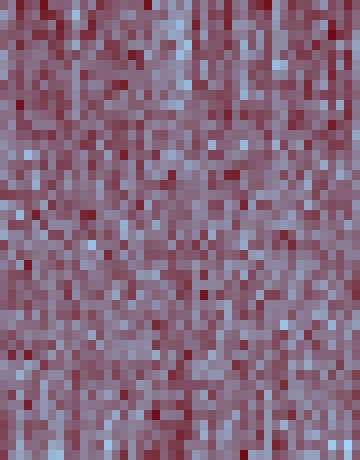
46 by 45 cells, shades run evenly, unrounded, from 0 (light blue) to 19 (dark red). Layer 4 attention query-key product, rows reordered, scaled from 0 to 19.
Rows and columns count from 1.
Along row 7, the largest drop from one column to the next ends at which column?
35
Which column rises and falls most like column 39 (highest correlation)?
25
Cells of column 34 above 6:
40
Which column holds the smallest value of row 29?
41
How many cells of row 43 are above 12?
9
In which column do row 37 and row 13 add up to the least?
26
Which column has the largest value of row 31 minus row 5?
24
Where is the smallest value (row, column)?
45, 44
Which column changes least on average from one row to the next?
34
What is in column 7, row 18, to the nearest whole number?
10
